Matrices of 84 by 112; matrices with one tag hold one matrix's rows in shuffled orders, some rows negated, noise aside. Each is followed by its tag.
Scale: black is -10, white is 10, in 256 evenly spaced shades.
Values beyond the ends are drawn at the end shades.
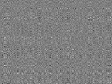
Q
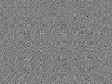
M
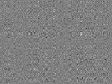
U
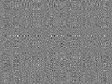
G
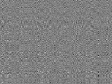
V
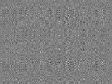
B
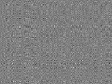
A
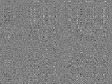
U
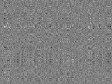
Q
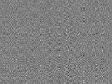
B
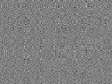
M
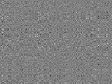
V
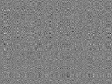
Q
